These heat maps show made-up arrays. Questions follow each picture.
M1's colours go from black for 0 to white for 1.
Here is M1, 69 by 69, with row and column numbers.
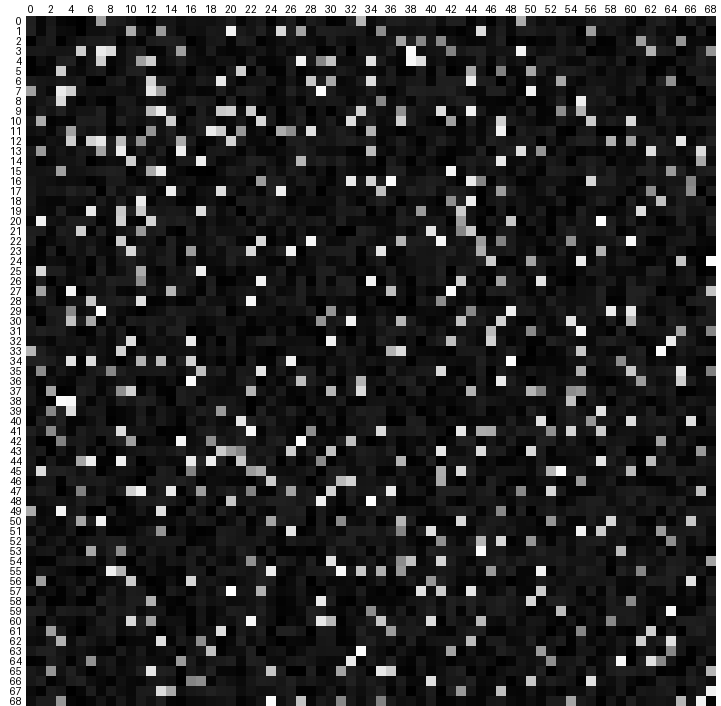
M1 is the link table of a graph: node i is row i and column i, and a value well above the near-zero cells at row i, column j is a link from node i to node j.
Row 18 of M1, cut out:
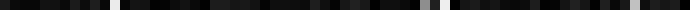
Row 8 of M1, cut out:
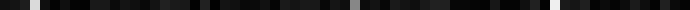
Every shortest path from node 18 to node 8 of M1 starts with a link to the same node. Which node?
node 42
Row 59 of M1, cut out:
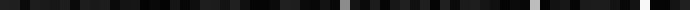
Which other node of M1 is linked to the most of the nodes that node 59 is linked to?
node 6
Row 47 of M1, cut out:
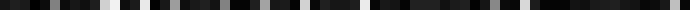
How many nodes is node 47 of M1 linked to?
12
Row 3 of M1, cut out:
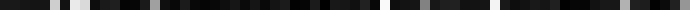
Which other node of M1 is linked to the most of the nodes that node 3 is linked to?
node 13
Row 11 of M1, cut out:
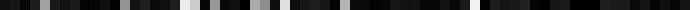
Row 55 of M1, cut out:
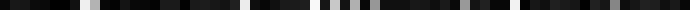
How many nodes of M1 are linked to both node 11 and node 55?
0
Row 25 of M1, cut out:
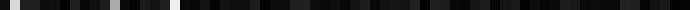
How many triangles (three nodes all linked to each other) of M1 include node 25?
0
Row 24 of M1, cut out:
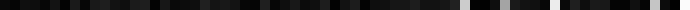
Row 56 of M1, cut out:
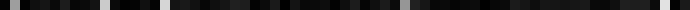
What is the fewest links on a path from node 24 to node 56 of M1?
3
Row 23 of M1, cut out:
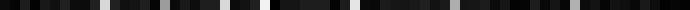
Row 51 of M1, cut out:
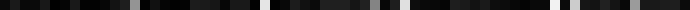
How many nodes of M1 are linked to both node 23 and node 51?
2
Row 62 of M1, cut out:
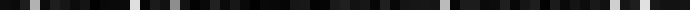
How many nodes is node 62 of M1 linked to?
6
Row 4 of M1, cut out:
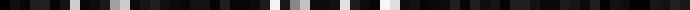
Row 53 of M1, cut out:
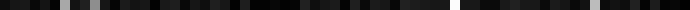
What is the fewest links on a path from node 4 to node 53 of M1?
3
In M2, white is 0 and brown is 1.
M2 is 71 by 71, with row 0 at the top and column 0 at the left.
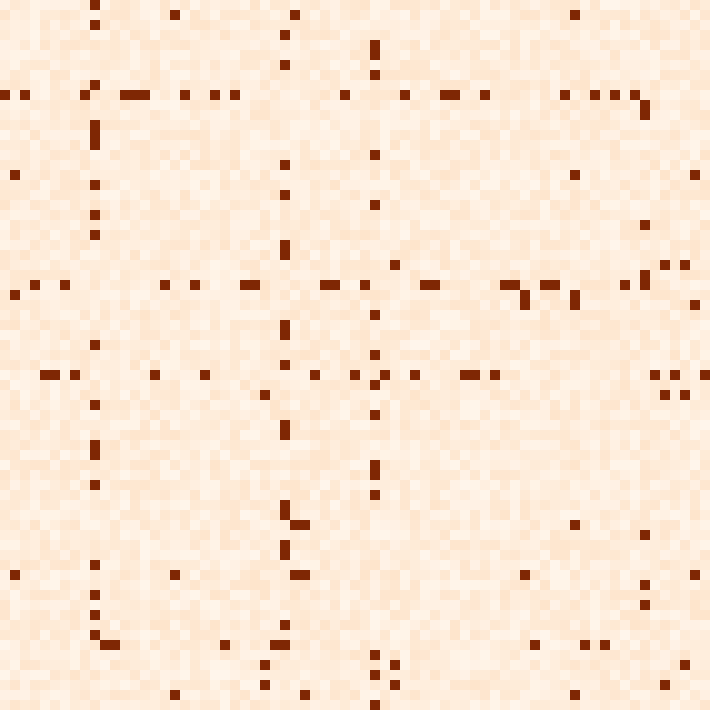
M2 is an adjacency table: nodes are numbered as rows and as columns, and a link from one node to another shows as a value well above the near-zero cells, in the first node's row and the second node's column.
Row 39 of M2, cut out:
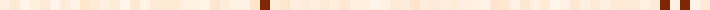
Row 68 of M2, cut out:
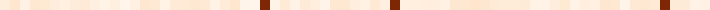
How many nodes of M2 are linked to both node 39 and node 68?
2
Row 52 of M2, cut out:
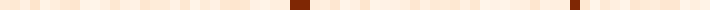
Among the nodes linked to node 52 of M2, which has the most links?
node 57
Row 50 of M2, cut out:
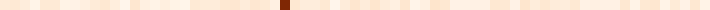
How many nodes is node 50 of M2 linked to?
1
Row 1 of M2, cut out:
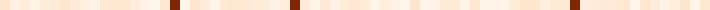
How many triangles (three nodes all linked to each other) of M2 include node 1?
2
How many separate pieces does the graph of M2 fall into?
5
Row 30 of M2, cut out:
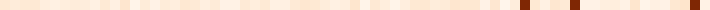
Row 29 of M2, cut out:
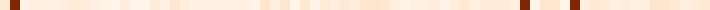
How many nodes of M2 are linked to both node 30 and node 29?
2
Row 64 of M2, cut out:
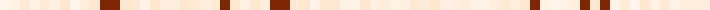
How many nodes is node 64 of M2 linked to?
8
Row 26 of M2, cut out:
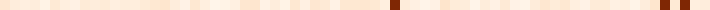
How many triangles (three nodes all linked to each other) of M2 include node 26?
3
